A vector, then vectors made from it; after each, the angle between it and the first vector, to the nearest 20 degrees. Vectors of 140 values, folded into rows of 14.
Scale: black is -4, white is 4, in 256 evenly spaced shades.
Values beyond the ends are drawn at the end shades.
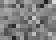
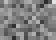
20 degrees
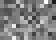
160 degrees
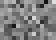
20 degrees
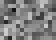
120 degrees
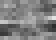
80 degrees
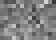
160 degrees
